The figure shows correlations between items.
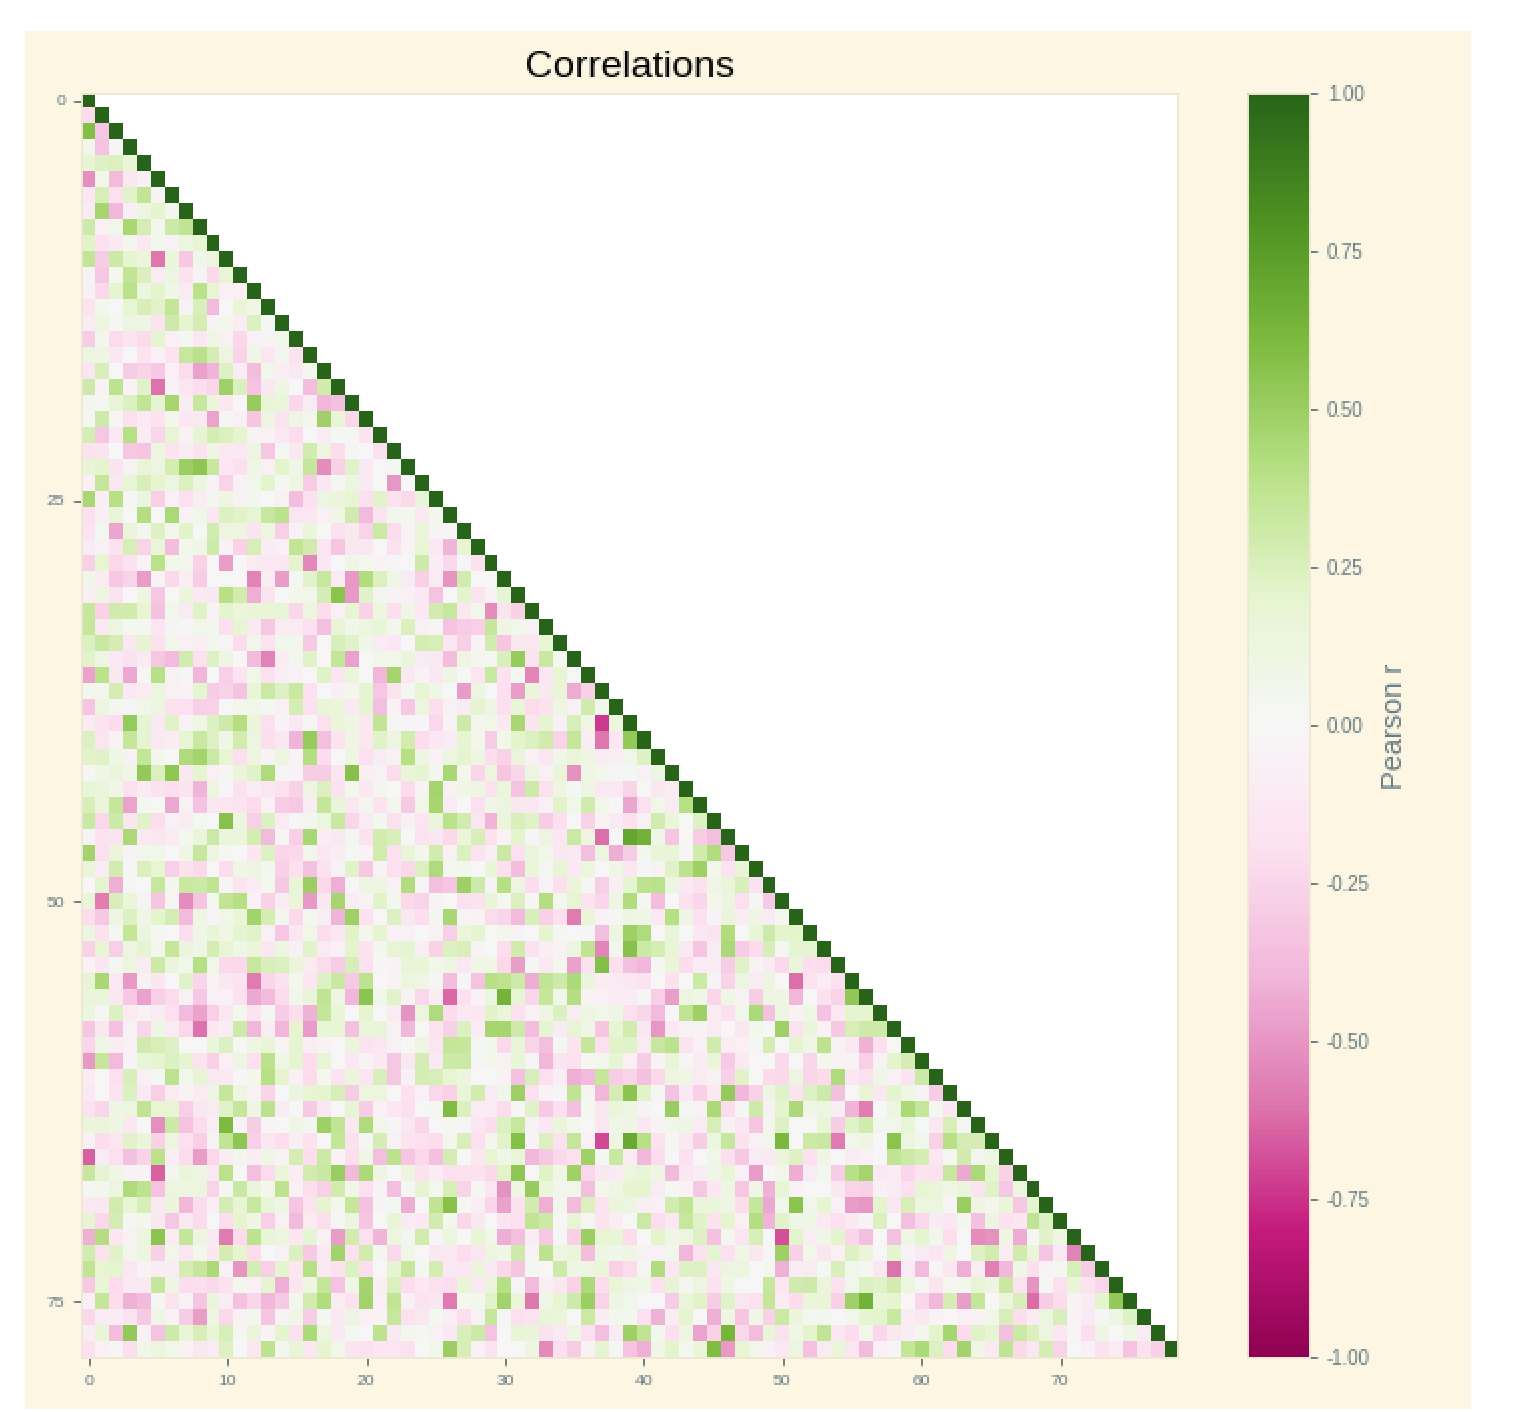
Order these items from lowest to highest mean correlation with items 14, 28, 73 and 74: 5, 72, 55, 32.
72, 55, 32, 5
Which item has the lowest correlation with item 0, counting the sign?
66
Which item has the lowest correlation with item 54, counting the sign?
65
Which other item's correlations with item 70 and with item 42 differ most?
6
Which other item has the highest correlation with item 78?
45
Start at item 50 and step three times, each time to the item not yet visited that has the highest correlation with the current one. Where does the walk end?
46
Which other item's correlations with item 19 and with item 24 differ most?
51
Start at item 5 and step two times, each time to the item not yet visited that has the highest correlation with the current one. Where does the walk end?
36
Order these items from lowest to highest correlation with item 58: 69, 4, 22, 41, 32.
41, 32, 4, 69, 22
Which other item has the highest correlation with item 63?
26
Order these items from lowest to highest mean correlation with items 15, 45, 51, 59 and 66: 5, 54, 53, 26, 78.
54, 53, 5, 26, 78
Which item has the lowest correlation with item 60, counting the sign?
0
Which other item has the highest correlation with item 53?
39
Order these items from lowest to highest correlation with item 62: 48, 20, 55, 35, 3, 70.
48, 70, 55, 20, 3, 35
